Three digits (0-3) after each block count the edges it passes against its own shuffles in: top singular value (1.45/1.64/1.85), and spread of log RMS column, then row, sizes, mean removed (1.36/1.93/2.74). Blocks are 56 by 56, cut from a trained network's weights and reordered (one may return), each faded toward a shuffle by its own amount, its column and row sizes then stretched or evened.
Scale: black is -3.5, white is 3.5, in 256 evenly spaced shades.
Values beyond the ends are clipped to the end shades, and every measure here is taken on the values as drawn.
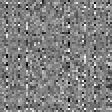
2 3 1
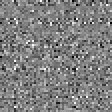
0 1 3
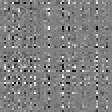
3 3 3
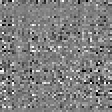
1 2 3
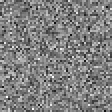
0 0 0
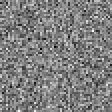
1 0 0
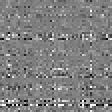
3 2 3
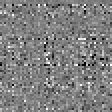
0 2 3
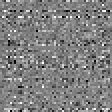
1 2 3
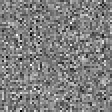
0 2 0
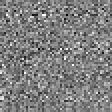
3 0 2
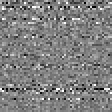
2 0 3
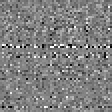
1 1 3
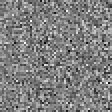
0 1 0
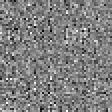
1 2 1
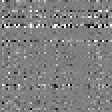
3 2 3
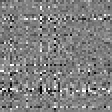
2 2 3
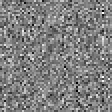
2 2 0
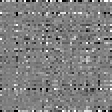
3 2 3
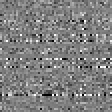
3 1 3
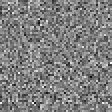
2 0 1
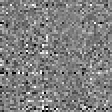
1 2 2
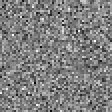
0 0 0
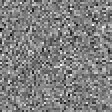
1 1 0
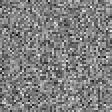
0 0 0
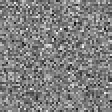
2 0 0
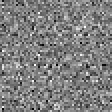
2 1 2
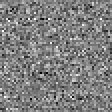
0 0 2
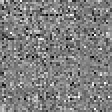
0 2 2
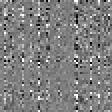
3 3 2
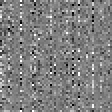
1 3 1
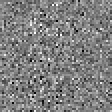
0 2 1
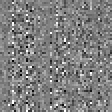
0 3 1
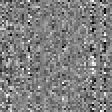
2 3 0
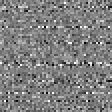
1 0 3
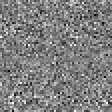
0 0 2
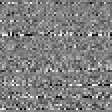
3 0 3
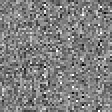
0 2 0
